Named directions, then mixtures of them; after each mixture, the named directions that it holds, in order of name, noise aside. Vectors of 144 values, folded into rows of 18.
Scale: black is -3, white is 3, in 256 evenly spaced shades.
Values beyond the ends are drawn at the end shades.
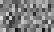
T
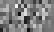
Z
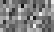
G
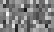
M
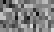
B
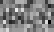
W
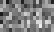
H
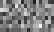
H, Z.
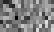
B, H.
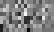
Z.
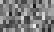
G, T, Z.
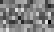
W.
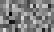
T, W, Z.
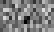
B, T, Z.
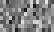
H, M, T.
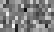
M.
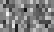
M.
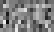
M.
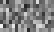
H, M, W.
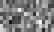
H, T, W.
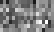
G, H, W.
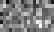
H.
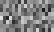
T, Z.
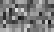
W.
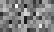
H, Z.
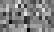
W, Z.
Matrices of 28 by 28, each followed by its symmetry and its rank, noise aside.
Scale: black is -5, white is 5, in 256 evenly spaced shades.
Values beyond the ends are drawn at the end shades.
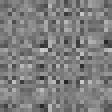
symmetric, rank two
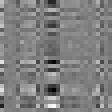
no symmetry, rank one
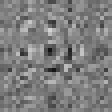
symmetric, rank three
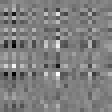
no symmetry, rank one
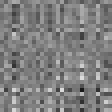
no symmetry, rank one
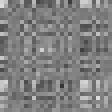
symmetric, rank one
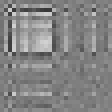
symmetric, rank one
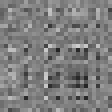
symmetric, rank two
